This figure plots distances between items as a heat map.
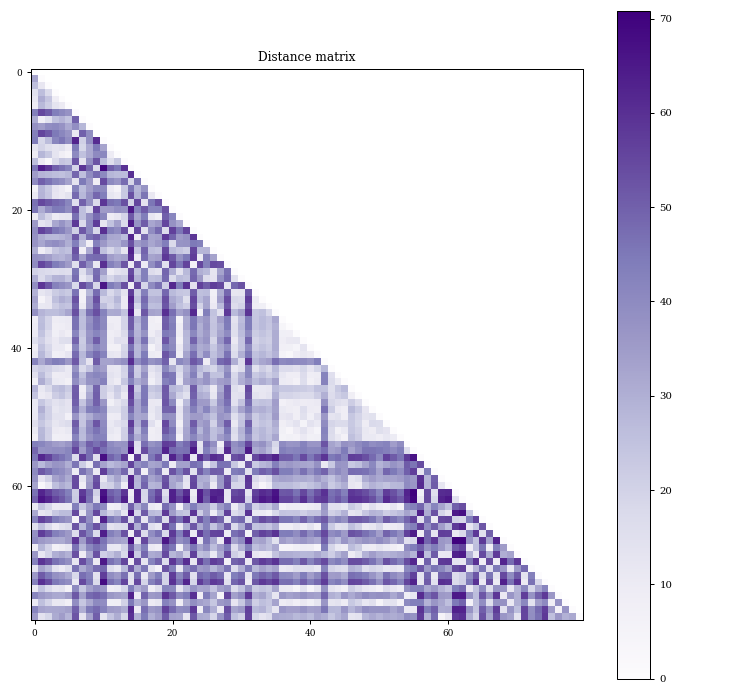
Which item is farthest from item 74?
10
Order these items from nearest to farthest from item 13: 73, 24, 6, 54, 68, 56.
24, 68, 54, 73, 6, 56
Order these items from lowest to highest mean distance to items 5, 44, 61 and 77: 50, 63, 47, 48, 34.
50, 63, 48, 47, 34
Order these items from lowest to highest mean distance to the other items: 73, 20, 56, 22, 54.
22, 73, 54, 20, 56
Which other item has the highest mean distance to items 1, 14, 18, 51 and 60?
62
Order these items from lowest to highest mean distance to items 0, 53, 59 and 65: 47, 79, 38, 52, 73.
38, 52, 47, 79, 73
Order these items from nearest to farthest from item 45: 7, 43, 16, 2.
43, 2, 7, 16
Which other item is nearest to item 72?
18
